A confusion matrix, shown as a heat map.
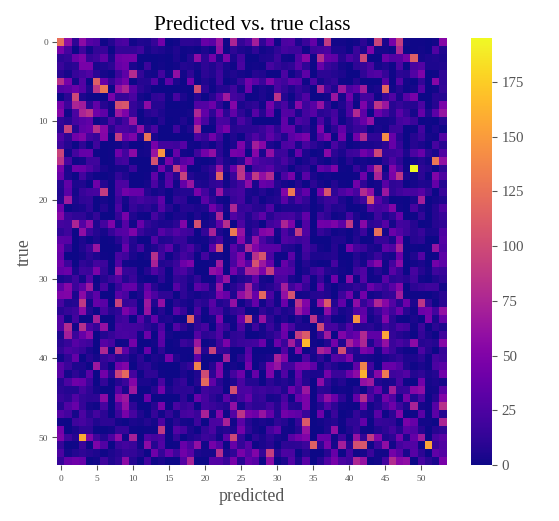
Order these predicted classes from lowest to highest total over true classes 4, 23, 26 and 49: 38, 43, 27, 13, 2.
13, 43, 27, 2, 38
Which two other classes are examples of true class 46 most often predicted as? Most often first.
53, 49
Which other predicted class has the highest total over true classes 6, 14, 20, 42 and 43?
45
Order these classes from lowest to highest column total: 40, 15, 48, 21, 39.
15, 48, 39, 40, 21
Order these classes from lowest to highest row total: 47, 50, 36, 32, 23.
36, 47, 32, 23, 50
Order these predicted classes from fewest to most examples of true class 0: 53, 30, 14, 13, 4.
30, 13, 4, 14, 53
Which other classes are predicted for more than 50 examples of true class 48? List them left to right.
23, 34, 53
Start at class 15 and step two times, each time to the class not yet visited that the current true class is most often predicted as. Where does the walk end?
29
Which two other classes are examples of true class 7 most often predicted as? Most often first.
2, 30
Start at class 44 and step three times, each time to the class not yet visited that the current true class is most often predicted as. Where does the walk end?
37
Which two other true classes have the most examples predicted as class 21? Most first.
39, 24
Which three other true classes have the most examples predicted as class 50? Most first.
33, 20, 44
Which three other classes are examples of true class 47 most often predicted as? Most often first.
25, 20, 28
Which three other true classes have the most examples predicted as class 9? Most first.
42, 8, 6
